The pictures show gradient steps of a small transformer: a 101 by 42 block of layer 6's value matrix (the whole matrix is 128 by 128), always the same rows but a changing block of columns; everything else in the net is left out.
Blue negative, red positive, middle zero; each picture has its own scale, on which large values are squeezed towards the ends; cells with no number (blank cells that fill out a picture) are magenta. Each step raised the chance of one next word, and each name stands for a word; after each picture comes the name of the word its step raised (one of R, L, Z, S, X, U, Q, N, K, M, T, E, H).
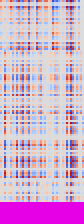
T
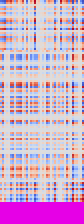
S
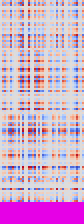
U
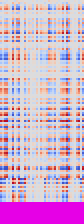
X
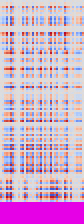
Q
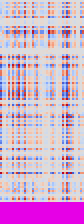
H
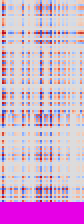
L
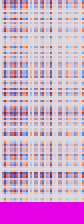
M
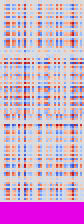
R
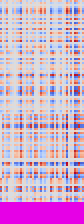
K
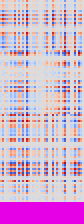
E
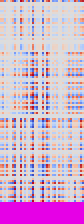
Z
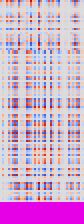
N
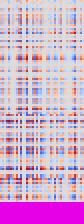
X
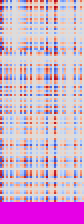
T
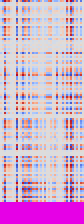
Z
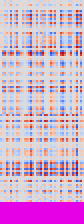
E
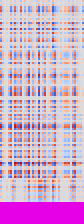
K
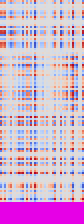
H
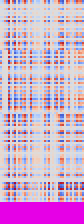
N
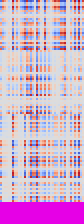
T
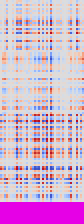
X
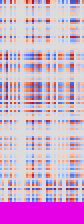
S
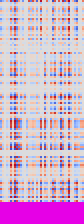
Z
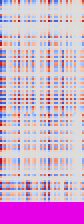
N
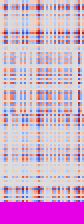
L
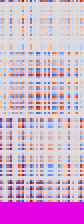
Z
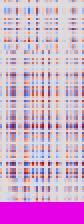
K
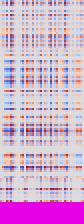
U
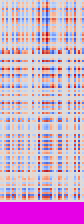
Q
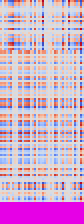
N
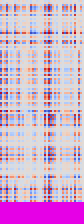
L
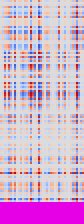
H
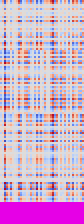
N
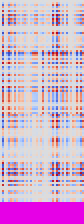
E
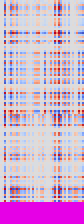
L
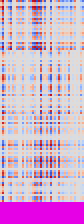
T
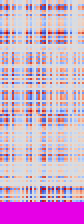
L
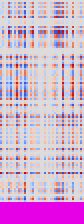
H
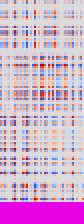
H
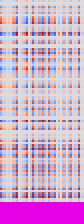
Q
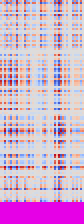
U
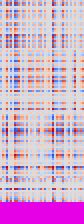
U
